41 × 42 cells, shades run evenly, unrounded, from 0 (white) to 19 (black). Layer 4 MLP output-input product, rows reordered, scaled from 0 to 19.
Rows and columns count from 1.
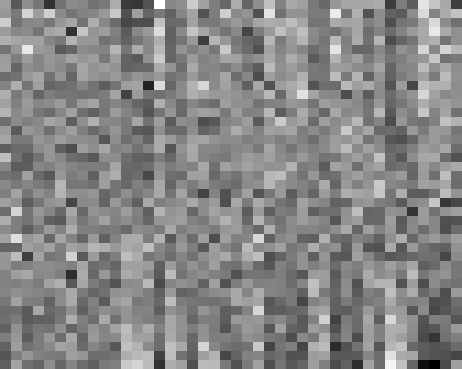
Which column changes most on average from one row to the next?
7
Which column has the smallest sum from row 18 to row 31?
24
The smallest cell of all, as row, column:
1, 15
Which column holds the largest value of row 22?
19
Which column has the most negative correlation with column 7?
8
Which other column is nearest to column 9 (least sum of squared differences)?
4
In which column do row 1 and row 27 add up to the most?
5
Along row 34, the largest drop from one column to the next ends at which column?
16
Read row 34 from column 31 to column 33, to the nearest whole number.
12 10 11
